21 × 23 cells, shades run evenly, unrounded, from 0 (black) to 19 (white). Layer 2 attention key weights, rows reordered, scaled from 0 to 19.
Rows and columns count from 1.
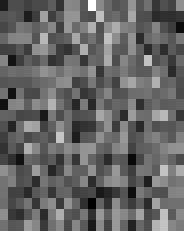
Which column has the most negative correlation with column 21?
6
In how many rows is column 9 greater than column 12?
14
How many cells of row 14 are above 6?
20
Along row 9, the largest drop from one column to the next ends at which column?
2
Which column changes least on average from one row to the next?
22
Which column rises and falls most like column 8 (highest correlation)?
16
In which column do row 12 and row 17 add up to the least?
12
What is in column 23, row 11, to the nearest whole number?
4
